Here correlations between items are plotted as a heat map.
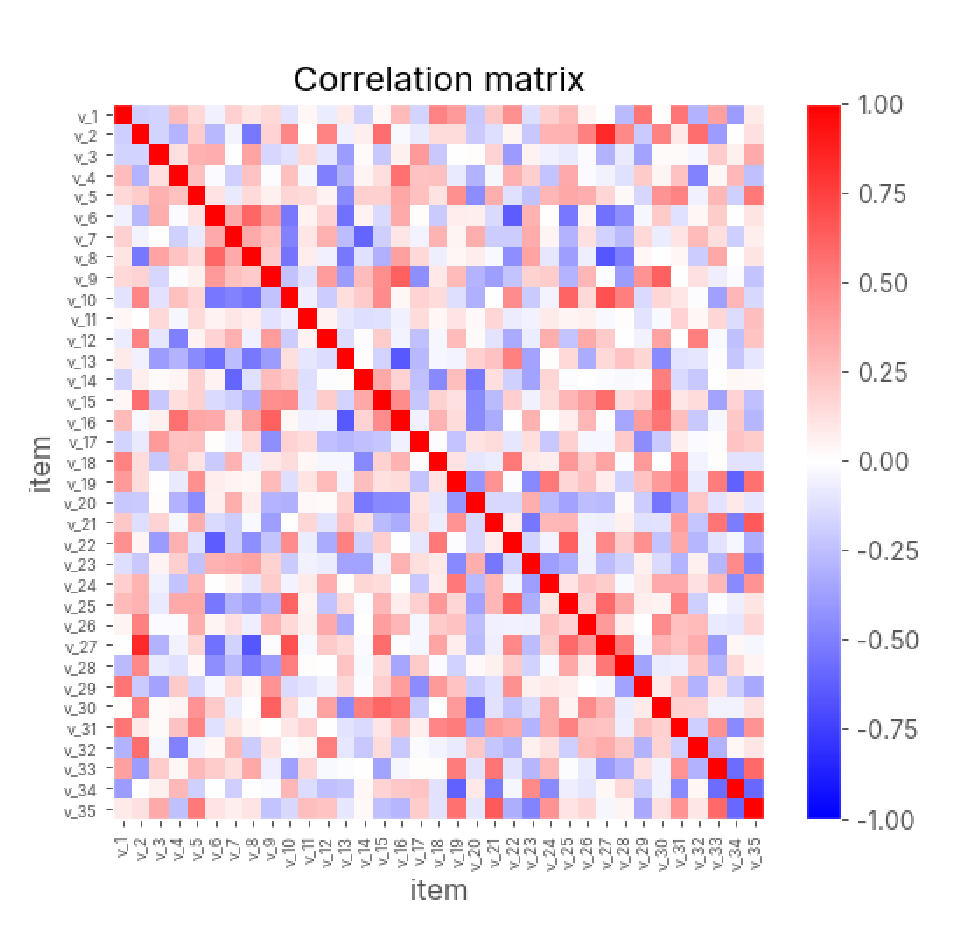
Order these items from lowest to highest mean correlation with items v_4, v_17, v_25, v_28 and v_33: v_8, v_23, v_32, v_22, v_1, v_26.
v_32, v_23, v_8, v_26, v_1, v_22
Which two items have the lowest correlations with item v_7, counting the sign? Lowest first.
v_14, v_10
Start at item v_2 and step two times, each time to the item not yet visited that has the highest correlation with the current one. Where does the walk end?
v_10
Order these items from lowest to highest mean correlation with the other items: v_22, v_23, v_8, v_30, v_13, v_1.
v_13, v_23, v_8, v_22, v_1, v_30
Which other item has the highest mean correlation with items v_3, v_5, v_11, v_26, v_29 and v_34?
v_16
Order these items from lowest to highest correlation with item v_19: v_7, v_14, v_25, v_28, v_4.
v_28, v_4, v_7, v_25, v_14
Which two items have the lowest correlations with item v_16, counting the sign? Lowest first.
v_13, v_20
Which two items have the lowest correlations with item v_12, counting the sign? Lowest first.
v_4, v_22
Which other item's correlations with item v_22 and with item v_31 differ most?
v_35
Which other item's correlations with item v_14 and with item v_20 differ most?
v_30
